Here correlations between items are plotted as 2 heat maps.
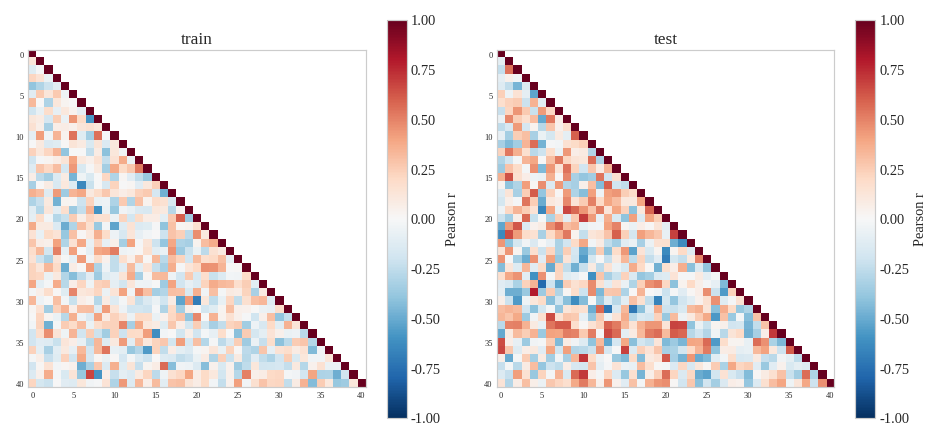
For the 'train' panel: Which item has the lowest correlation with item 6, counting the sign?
16
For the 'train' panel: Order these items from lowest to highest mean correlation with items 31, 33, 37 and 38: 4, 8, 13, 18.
18, 13, 8, 4
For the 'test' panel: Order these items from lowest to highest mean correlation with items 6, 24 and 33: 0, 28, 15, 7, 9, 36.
28, 0, 9, 7, 36, 15
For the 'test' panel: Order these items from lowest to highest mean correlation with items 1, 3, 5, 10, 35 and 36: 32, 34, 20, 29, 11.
29, 11, 34, 20, 32
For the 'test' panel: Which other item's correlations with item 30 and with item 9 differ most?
19
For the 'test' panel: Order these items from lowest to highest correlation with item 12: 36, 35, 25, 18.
25, 18, 35, 36
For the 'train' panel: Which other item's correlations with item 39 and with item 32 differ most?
8
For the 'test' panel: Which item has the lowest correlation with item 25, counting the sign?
20
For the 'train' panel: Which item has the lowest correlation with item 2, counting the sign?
33
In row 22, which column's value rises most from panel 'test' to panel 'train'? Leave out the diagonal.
23
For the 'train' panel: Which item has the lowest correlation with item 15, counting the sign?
34
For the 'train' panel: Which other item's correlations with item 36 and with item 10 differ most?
14
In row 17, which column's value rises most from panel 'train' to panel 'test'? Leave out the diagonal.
4
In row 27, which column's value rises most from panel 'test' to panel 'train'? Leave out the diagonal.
11
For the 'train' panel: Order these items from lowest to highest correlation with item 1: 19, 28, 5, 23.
19, 28, 23, 5
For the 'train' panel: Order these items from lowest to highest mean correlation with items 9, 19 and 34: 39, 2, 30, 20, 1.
20, 1, 2, 30, 39
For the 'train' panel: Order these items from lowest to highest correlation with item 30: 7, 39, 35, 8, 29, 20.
20, 35, 8, 29, 7, 39
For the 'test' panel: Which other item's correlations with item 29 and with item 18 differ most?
3
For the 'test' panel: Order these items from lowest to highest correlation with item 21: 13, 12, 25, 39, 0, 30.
0, 30, 25, 12, 39, 13
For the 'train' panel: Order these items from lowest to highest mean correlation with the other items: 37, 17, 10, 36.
37, 36, 10, 17
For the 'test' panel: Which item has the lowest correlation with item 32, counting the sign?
26
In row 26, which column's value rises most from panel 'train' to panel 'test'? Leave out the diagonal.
16
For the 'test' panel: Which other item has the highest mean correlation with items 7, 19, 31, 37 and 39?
10
